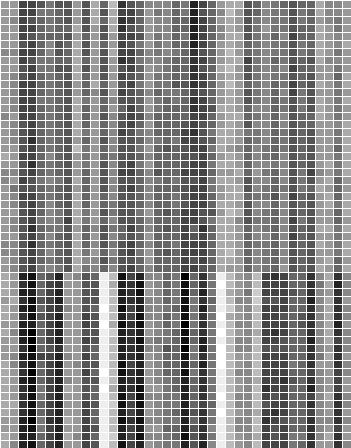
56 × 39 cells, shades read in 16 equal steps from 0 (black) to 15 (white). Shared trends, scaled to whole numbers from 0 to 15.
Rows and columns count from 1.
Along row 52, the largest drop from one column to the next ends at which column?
14
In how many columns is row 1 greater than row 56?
21
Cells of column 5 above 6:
11
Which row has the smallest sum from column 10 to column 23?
43
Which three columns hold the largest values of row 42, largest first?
25, 12, 13
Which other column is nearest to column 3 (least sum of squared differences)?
23
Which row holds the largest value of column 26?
39
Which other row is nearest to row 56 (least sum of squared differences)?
46
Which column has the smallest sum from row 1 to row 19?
22
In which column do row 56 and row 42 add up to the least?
4
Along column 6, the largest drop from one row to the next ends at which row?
35
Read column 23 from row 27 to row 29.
5 5 3
